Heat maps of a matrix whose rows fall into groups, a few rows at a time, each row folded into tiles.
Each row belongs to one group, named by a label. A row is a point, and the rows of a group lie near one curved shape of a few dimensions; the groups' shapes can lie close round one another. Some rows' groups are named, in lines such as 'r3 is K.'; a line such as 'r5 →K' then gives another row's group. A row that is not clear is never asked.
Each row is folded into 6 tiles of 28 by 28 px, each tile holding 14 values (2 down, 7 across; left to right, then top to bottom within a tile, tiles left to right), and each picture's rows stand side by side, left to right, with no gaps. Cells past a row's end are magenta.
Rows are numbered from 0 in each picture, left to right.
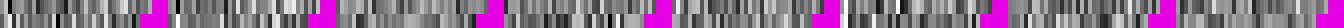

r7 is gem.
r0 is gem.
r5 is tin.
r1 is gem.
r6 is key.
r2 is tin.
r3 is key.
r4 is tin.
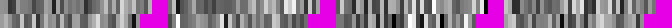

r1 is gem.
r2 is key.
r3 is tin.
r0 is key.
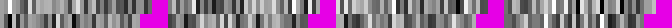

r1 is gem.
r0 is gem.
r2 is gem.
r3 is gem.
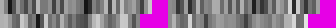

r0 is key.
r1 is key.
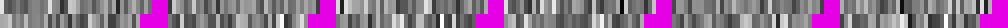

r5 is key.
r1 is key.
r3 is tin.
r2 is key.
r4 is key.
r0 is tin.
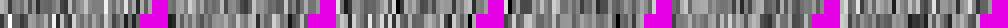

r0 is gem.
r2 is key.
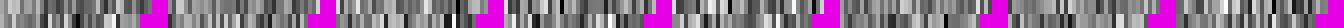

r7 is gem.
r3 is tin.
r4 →tin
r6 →key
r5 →key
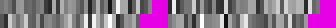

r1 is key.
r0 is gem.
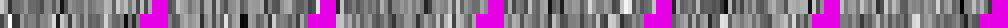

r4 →key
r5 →key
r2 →key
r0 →gem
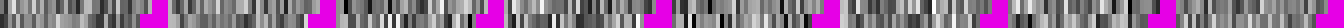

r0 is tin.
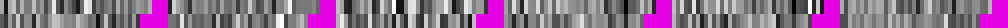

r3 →key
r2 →tin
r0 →tin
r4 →key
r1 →key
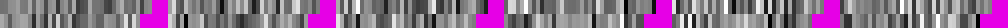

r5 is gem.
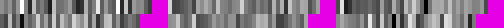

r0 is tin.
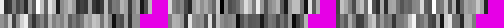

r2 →key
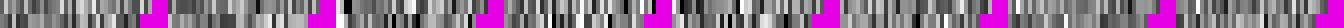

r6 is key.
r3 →key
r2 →tin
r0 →gem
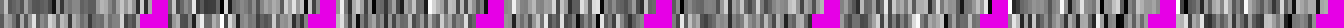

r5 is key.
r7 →tin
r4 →gem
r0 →key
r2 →tin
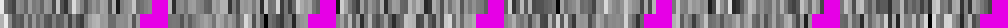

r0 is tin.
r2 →key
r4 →tin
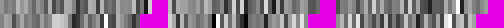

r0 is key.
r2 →key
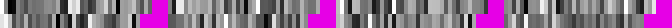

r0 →tin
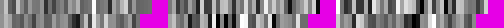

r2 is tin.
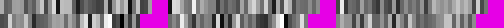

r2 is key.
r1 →key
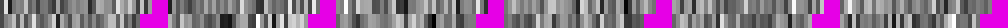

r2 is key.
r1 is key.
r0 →key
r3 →gem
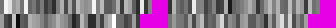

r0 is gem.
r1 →key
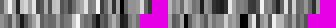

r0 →key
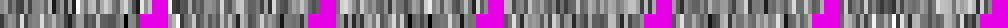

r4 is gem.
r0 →gem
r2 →gem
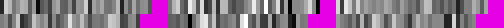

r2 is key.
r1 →key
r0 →tin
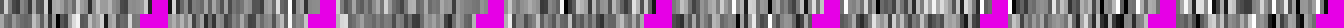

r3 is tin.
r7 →key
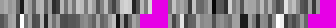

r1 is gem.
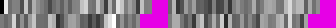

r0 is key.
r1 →key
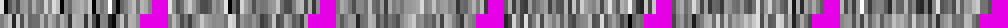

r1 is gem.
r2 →key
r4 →tin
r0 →tin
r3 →gem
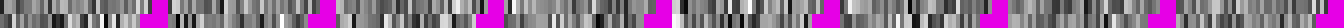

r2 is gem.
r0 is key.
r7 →key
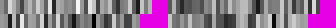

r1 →key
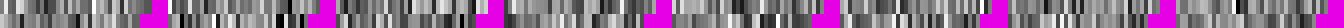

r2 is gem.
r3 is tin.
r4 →key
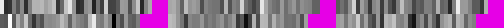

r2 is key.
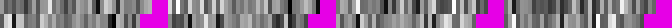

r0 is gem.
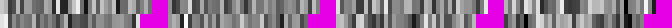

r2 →tin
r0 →tin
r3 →key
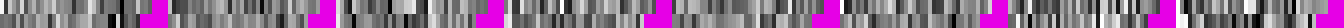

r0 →key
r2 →tin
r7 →tin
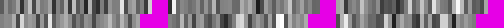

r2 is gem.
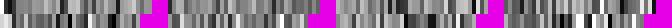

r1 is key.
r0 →tin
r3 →key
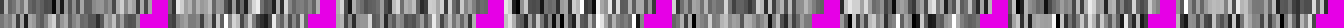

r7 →key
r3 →tin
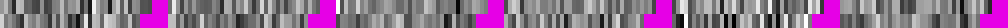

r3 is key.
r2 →key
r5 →key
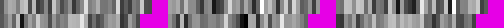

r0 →tin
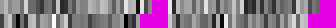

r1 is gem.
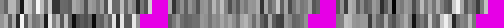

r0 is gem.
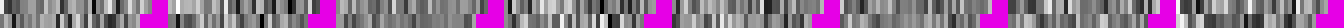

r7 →tin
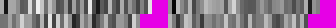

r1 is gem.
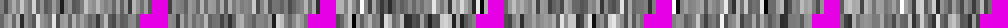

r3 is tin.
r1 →key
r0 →tin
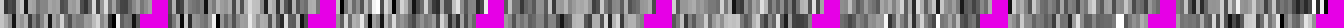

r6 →key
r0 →key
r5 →gem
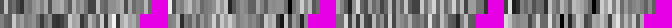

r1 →key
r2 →tin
